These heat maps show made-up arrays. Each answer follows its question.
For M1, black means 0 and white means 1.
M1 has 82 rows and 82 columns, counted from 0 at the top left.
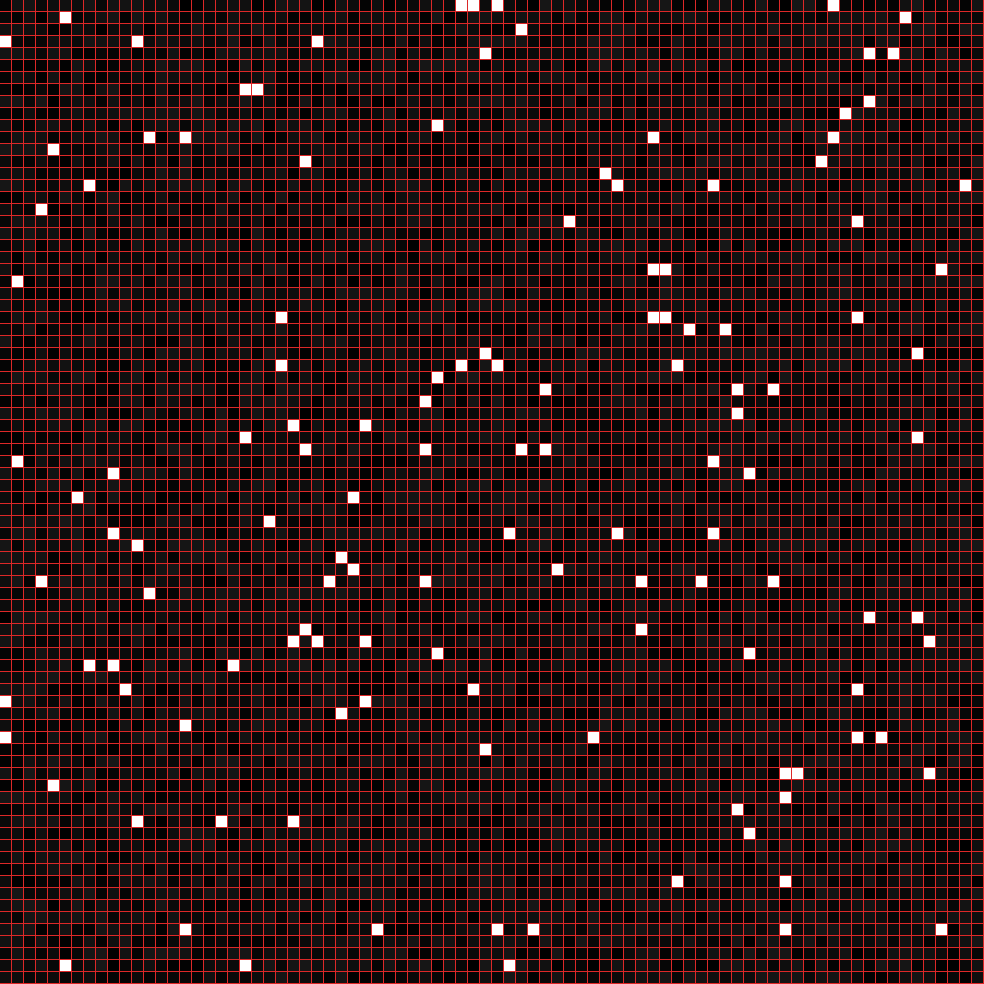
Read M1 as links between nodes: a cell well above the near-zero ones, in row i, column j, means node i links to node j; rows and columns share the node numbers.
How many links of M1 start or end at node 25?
3
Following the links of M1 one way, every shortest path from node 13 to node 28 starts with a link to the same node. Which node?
node 68
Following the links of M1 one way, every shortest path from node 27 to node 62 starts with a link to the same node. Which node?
node 57
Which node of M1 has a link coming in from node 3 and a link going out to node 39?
node 0
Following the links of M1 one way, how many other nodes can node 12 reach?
4
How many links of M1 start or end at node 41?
5
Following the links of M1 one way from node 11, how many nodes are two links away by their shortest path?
7
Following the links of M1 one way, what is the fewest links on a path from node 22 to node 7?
2
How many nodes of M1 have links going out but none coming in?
12
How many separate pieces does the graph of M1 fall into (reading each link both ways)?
6
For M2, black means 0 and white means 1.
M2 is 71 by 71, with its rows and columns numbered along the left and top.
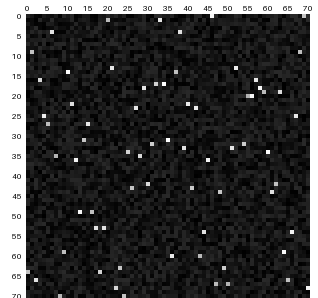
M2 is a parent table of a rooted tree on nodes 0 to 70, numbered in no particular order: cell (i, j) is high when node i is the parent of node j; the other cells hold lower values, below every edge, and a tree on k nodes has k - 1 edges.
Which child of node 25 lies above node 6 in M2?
4
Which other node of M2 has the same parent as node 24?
8
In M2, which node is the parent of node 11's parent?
68
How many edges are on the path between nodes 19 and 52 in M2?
4
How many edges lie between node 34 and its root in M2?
2
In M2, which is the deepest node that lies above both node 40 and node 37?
53
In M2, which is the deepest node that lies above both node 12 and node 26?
60
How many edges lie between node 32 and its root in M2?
2
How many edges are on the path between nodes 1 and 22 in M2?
3
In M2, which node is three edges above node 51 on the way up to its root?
9
